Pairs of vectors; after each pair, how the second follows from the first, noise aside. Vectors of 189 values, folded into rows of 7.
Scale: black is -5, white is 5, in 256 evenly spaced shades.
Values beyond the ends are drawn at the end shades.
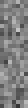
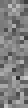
shuffled.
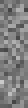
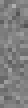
reversed, negated, shrunk.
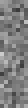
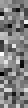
scaled up.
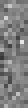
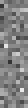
shuffled.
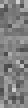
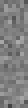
reversed, negated, shrunk.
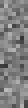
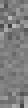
negated, partly zeroed.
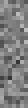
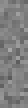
shrunk.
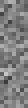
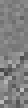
negated, partly zeroed.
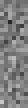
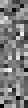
wrapped around, scaled up.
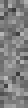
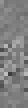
reversed, partly zeroed.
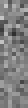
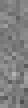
reversed, negated, shrunk.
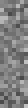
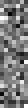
scaled up.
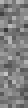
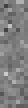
partly zeroed.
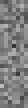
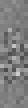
negated, partly zeroed.
